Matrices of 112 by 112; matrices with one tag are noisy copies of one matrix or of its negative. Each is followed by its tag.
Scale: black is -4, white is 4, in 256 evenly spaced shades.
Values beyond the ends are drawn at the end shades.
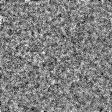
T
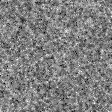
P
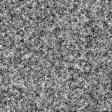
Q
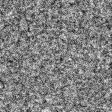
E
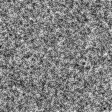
Q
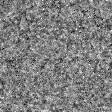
E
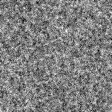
P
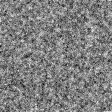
Q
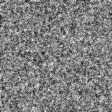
T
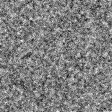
Q
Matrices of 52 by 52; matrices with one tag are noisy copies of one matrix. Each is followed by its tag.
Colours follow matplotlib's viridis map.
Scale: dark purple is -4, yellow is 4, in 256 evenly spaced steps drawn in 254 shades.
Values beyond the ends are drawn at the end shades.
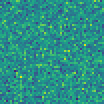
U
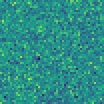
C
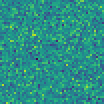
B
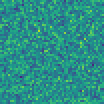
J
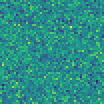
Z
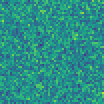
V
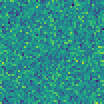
Z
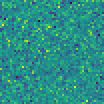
J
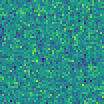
V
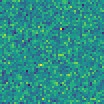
U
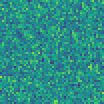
V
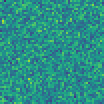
C
